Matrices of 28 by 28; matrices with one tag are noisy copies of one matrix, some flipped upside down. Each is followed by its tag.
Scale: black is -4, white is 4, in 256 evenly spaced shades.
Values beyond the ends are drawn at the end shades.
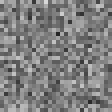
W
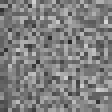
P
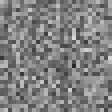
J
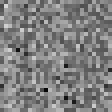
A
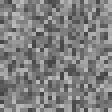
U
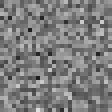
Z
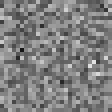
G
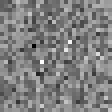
U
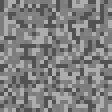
Z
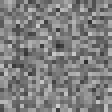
G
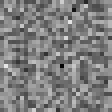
G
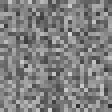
W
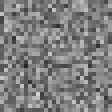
Z
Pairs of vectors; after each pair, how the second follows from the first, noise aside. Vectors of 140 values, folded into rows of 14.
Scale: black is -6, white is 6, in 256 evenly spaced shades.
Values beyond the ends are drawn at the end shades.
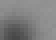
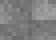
wrapped around, negated, shrunk.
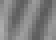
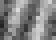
negated, scaled up.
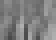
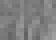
shrunk.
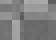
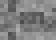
wrapped around, negated.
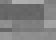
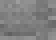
wrapped around, negated, shrunk.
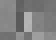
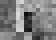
negated, scaled up.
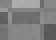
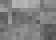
copied.
